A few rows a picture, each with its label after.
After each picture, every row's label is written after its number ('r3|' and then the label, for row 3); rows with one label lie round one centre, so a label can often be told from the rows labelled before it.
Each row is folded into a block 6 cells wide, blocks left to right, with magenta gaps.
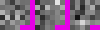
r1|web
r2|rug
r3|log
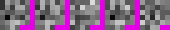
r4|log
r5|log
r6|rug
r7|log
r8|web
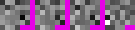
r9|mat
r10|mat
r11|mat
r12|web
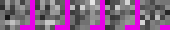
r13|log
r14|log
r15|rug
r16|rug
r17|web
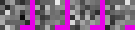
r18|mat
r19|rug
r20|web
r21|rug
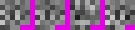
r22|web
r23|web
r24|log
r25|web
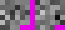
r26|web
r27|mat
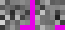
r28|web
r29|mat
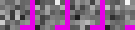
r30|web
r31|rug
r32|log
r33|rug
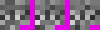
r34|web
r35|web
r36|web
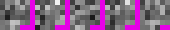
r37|log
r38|rug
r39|mat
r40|rug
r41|log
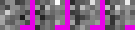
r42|mat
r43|rug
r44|rug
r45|rug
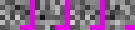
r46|web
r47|log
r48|web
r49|log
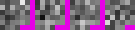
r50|rug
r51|log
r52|log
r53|web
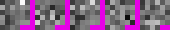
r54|rug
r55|web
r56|rug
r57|mat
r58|log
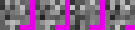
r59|log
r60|log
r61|rug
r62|log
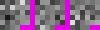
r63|rug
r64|mat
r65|web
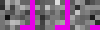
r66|log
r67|rug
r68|mat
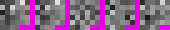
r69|rug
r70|rug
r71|web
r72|mat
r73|rug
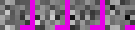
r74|mat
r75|web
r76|web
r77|mat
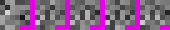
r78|mat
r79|web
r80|web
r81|web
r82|web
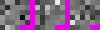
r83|mat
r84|rug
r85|web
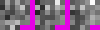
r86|log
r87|rug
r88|rug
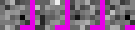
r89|mat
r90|rug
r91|log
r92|mat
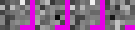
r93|rug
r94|mat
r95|rug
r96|log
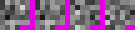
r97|log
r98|log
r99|mat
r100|web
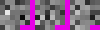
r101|mat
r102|web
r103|mat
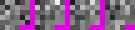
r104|mat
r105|rug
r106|rug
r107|log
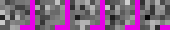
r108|web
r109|rug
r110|log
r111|rug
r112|log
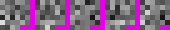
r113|web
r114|log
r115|mat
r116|log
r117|mat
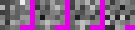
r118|rug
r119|log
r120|log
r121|web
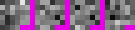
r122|rug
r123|mat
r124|mat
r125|log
